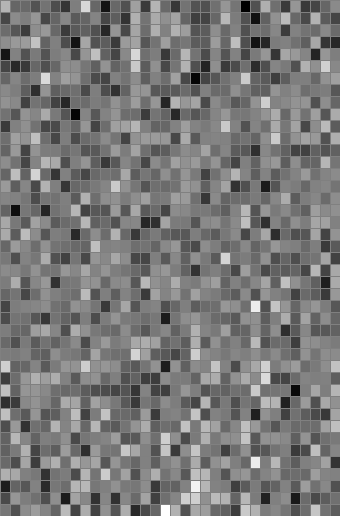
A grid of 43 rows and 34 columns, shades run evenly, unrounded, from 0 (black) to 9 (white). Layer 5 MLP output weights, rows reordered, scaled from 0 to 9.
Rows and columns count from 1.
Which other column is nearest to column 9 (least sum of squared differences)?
22
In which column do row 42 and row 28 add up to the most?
20
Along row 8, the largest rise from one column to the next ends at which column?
5
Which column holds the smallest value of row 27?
17
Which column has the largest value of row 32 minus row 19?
27
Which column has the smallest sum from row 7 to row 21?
8
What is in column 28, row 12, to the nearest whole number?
7
